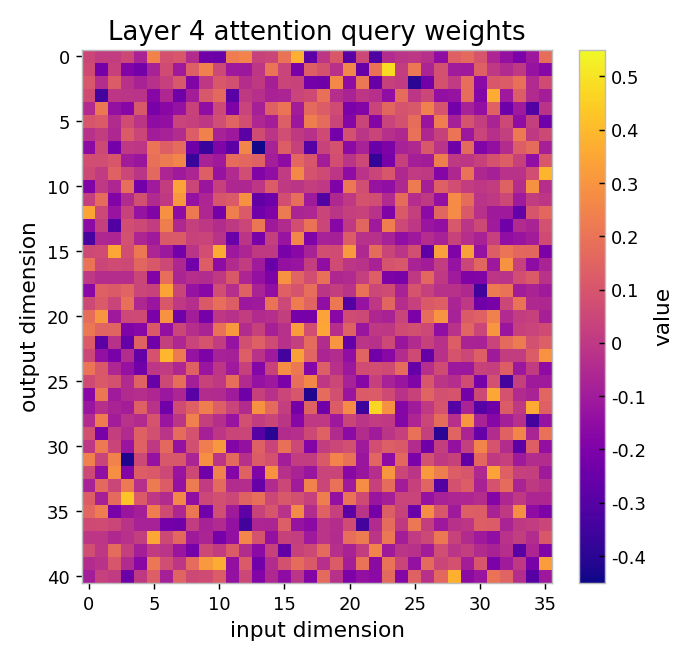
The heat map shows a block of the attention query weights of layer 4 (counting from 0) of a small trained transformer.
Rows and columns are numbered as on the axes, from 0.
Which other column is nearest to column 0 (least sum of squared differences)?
24
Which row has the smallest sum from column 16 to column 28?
7
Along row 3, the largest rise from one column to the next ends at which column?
31
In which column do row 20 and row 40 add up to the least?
17
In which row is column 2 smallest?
13
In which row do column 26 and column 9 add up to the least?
23
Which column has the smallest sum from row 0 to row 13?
22
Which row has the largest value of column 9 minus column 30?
27
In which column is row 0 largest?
16
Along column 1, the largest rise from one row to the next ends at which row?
4
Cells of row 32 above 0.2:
7
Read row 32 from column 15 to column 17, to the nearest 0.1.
0 -0.1 -0.1
